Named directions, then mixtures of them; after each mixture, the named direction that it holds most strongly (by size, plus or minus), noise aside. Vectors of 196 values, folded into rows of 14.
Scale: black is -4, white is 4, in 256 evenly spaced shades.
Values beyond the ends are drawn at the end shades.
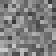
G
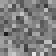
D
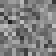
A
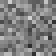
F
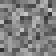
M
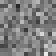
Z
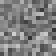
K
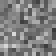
K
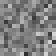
Z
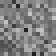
D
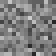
F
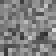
K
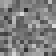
D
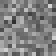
G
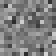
G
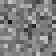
F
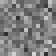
D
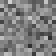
F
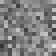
G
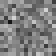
A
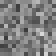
Z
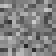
M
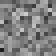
M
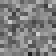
M
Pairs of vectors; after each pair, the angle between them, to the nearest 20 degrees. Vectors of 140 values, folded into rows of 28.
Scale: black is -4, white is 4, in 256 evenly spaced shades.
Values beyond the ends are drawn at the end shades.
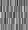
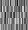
20 degrees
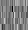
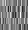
80 degrees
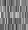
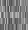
20 degrees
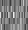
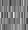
20 degrees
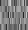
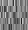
80 degrees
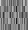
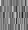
40 degrees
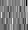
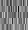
120 degrees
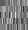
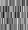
140 degrees
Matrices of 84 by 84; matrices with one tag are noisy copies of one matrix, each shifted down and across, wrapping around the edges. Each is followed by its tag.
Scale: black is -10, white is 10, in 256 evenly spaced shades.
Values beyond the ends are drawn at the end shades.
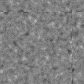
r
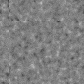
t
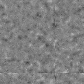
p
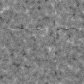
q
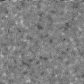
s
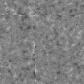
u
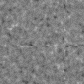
q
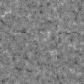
q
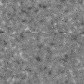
s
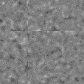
p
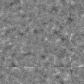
p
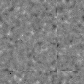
r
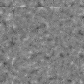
p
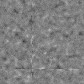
p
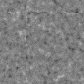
q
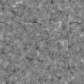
q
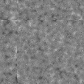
u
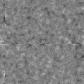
u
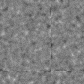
r
